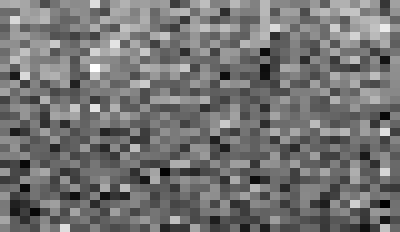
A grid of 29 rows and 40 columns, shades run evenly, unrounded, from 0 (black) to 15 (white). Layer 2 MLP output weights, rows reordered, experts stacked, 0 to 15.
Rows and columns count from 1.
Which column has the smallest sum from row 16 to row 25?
3
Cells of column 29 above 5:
23
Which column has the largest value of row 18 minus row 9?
27
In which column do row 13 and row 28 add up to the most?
18
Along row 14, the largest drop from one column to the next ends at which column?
11
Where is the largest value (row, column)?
9, 10
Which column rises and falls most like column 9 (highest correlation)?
14
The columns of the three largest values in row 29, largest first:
7, 39, 20
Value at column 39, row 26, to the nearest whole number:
0
